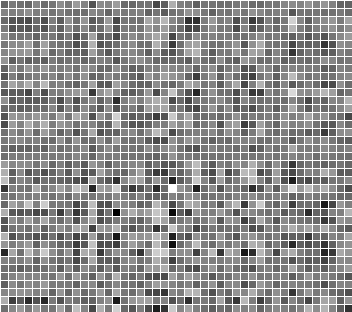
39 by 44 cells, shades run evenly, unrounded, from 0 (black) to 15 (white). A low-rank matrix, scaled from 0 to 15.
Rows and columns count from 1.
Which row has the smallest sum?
38
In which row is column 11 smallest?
23
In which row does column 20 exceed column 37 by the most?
31
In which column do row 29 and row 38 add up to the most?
41
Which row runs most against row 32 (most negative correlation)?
22
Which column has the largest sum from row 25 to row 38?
20
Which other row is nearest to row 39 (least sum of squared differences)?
15
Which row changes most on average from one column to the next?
32
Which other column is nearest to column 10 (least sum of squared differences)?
13
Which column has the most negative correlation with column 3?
19
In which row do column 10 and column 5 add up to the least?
27
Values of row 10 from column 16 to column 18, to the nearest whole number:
7 6 5
